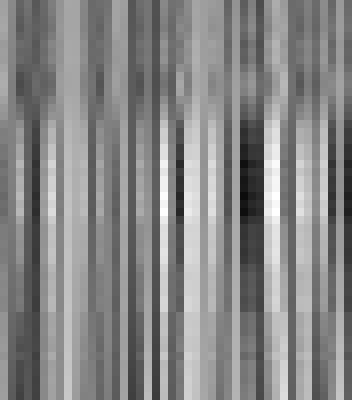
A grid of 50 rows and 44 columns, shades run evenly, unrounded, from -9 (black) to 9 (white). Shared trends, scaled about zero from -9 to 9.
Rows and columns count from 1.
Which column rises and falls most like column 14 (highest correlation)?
30
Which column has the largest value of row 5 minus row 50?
15
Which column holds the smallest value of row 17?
31
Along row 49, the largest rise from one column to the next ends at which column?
21
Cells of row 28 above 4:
11
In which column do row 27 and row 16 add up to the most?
35
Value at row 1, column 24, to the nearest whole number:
1
